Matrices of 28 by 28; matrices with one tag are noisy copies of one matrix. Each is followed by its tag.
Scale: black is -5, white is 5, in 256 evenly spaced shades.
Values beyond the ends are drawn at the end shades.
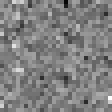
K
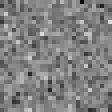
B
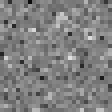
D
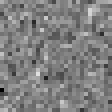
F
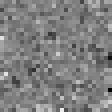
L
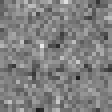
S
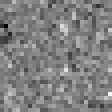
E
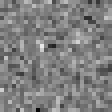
S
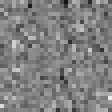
K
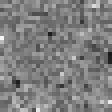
L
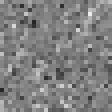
F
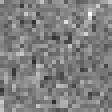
F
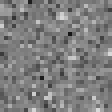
D
